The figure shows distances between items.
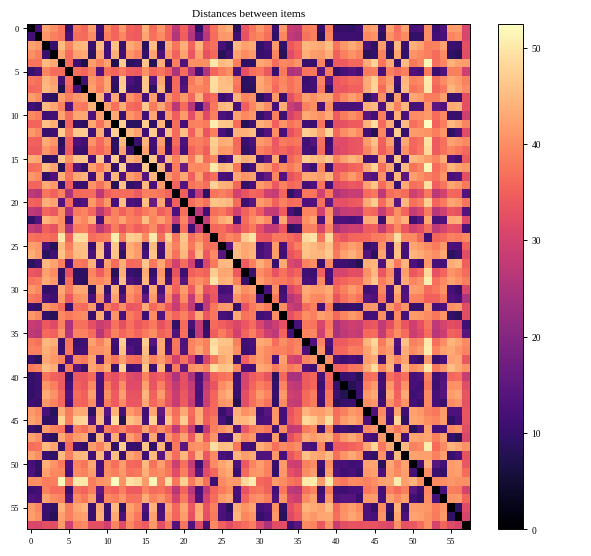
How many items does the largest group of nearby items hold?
18
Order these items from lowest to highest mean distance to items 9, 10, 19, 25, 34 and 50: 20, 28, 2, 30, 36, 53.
53, 30, 2, 28, 20, 36
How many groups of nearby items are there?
5
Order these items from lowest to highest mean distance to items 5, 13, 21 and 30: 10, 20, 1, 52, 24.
1, 10, 20, 24, 52
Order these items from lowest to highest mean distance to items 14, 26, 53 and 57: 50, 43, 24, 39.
43, 50, 39, 24
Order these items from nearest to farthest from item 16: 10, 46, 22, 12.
46, 22, 10, 12
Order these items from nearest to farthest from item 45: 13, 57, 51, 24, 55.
55, 57, 24, 51, 13
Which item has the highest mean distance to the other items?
52
